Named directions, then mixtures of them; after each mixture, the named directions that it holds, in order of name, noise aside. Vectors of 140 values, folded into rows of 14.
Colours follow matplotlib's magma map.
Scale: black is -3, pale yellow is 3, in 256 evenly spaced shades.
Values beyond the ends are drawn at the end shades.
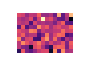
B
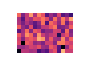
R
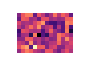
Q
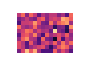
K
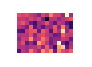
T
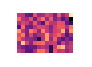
B, Q, R.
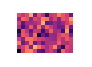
Q, R.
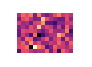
B, Q.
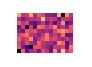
B, R, T.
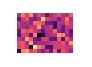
B, K, Q.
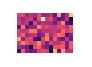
B.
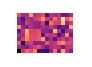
K, R.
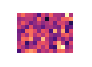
K, T.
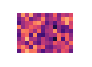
K, Q.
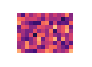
K.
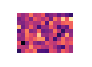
B, K, R.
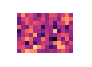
K, Q, T.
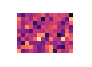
B, K, R.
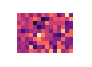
B, Q, T.
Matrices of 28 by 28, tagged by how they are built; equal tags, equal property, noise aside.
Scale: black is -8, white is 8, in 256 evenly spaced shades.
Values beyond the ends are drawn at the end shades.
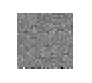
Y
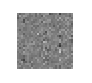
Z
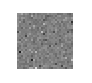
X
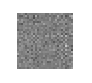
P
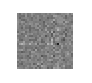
P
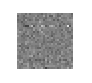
Y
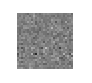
Y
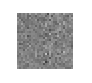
Z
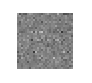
Y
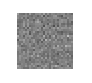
P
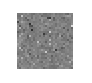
X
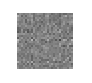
P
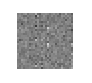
Z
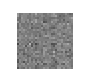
P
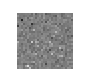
X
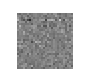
Y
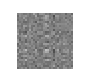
P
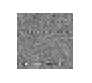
Y
